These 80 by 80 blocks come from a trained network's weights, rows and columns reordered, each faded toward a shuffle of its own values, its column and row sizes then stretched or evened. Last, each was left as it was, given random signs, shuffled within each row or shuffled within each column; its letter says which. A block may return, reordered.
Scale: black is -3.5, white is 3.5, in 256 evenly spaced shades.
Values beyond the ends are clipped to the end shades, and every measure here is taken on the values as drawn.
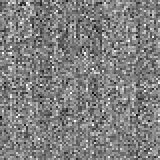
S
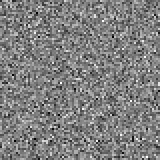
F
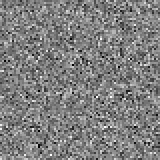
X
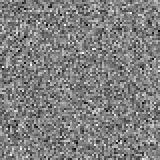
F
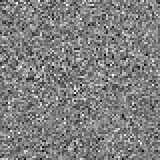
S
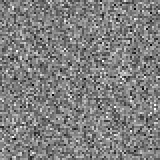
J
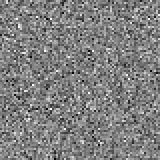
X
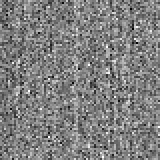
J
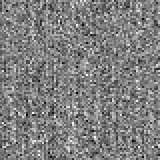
S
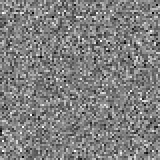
F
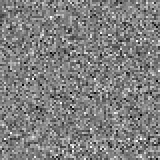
X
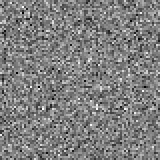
X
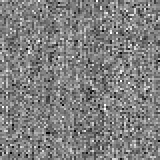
J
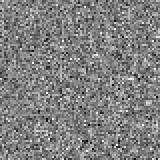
X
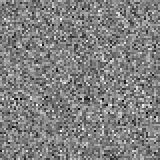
X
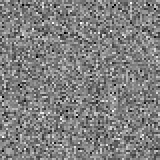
X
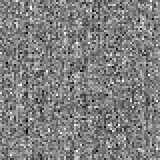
J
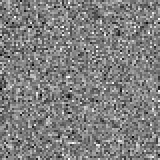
X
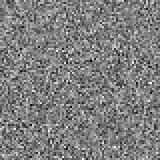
X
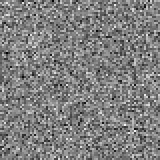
X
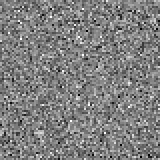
F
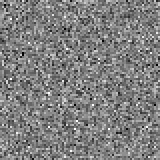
X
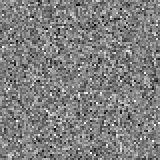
J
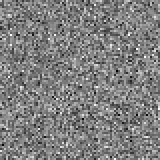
S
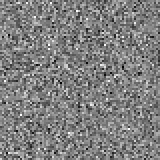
S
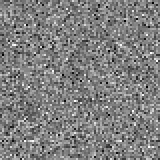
F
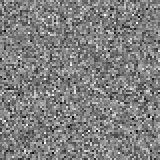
F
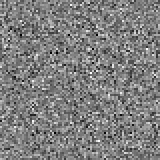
X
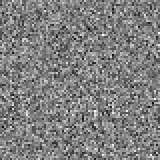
X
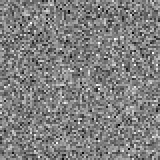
J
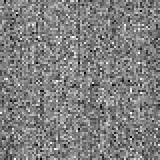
S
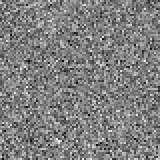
F
